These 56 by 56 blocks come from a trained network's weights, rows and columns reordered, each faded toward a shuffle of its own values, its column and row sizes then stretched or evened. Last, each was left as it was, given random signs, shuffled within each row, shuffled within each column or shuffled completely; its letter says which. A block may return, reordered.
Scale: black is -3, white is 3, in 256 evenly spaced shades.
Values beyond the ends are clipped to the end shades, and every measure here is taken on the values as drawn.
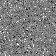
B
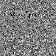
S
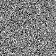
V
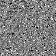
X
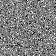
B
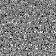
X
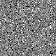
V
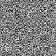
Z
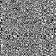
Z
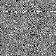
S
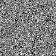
S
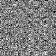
Z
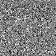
X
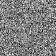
V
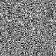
Z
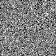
X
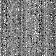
V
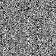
V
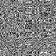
Z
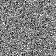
B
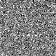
X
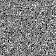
V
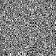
Z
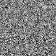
S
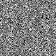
V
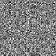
Z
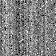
V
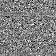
X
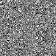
V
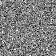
B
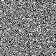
X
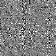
S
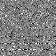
X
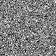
B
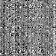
Z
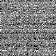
Z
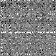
Z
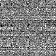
Z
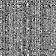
Z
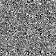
S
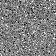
B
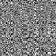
Z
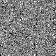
V
